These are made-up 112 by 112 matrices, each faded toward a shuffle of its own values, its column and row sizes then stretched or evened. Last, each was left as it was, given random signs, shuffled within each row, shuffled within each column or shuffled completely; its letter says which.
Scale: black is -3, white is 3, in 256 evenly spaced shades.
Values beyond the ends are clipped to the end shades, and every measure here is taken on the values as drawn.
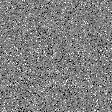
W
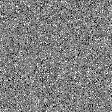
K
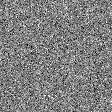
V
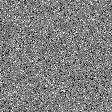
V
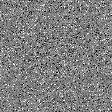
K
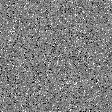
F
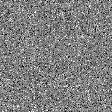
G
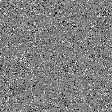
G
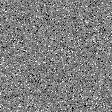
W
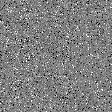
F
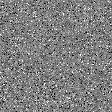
K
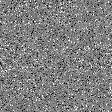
W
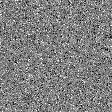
V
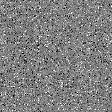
G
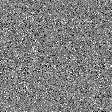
W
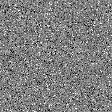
K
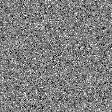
K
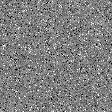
K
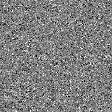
G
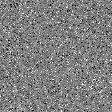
F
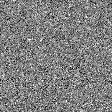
W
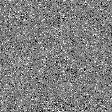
K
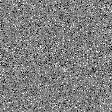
K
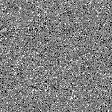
G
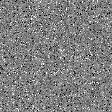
G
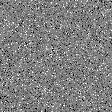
V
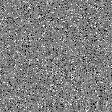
G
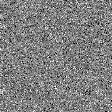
G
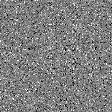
G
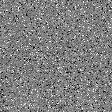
W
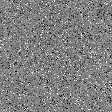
F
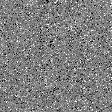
K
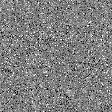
G
